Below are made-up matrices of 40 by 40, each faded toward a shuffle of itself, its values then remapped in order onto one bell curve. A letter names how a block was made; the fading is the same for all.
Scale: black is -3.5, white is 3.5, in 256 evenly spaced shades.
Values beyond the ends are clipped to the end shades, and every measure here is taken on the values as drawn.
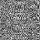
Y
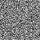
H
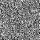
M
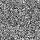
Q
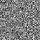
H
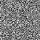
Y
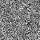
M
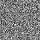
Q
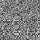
Y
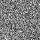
M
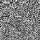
Y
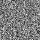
M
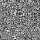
Y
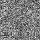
H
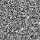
Y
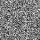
M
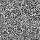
Q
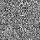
H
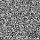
Q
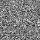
Q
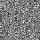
H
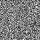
M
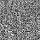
Y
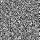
H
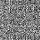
H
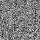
M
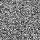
Q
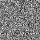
Q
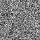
M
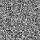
Y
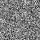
M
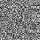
Y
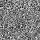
Q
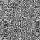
H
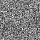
Q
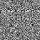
Y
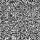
Y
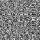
Y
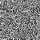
Q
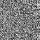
H
